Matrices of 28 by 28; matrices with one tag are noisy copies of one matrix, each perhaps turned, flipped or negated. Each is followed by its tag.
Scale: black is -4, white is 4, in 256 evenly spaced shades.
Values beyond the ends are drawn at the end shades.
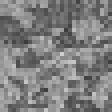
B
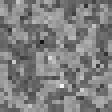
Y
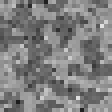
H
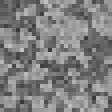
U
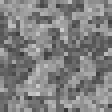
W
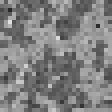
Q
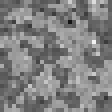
H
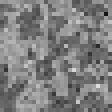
B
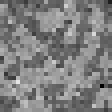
H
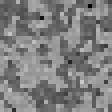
U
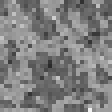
Q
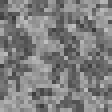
W
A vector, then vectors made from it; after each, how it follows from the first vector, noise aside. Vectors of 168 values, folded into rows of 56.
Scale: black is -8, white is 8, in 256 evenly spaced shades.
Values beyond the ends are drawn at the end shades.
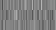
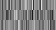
scaled up.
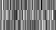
negated, scaled up.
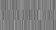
reversed, shrunk.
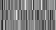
scaled up.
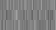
shrunk.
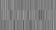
reversed, negated, shrunk.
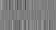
wrapped around, partly zeroed.
